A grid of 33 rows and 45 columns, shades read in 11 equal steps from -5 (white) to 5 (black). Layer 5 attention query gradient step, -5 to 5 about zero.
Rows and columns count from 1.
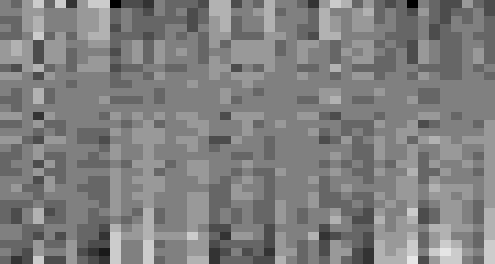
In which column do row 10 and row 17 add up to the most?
4
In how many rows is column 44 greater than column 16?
10
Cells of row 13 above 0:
14
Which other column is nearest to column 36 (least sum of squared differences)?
7
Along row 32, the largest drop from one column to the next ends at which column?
11
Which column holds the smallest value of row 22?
38
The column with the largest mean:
34
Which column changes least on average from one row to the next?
27
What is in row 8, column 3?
-1
